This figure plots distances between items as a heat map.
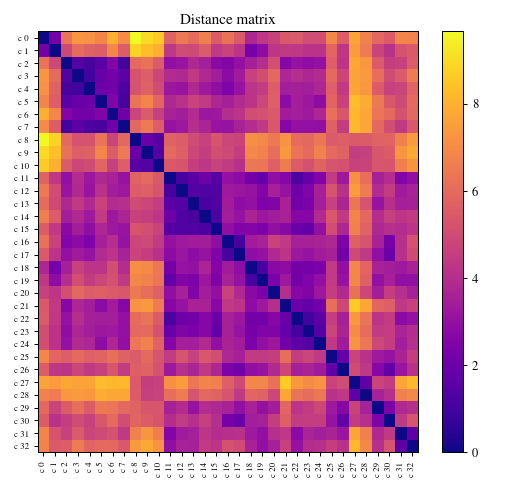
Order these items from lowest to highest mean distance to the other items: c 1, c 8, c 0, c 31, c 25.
c 31, c 25, c 1, c 8, c 0
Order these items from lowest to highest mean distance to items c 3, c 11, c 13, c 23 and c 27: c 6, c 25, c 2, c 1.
c 2, c 6, c 25, c 1
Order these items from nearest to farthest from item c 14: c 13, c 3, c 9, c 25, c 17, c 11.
c 13, c 11, c 17, c 3, c 9, c 25
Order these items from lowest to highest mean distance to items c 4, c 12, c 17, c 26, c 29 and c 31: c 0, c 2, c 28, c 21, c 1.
c 2, c 21, c 1, c 28, c 0
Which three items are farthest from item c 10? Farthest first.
c 0, c 1, c 32
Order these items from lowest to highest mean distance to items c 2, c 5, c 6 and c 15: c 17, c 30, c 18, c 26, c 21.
c 21, c 17, c 18, c 26, c 30
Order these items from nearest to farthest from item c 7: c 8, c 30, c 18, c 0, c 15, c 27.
c 15, c 18, c 30, c 8, c 0, c 27
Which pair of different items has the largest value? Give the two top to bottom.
c 0, c 8
